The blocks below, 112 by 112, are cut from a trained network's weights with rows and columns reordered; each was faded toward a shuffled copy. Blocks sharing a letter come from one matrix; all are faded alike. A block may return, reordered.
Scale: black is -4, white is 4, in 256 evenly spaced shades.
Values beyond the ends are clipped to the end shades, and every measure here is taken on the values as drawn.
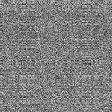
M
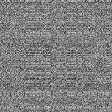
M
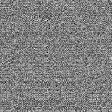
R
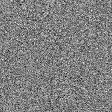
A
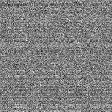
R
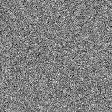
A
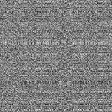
M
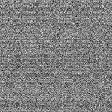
R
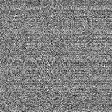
R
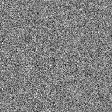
A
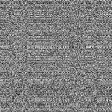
M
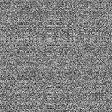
M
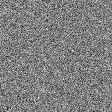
A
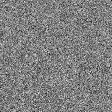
A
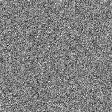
A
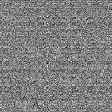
R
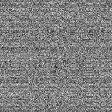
R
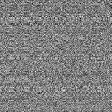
M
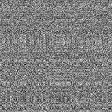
M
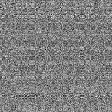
M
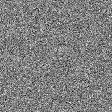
A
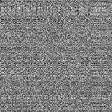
M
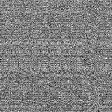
R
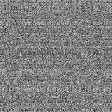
R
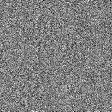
A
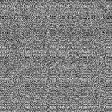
M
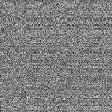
M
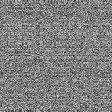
R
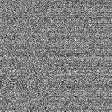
R
